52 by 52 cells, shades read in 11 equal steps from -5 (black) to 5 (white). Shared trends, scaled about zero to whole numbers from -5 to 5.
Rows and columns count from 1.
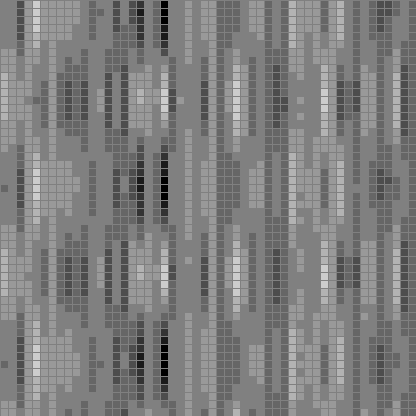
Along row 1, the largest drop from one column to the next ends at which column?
21
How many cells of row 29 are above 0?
13
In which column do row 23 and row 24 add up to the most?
5
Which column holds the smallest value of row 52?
16
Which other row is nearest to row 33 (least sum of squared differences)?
11
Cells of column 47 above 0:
15
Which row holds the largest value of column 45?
24
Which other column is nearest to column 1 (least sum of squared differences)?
50
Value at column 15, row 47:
-2
